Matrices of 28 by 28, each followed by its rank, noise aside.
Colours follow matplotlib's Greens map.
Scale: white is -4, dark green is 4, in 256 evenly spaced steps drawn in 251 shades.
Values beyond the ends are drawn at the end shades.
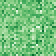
five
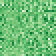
five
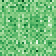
four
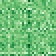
three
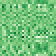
three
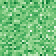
six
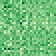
four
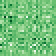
two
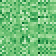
three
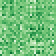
four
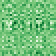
two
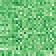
six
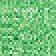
six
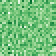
six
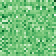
five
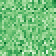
six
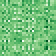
two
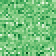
five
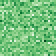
six
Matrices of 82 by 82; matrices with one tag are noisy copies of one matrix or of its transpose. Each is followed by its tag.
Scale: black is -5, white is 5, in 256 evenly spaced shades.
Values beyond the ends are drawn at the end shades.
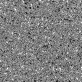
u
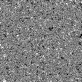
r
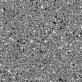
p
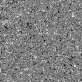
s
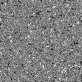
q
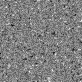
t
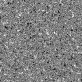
s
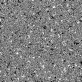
q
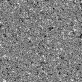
r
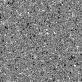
s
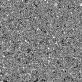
r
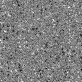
u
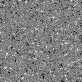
q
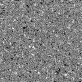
s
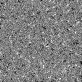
q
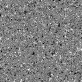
t
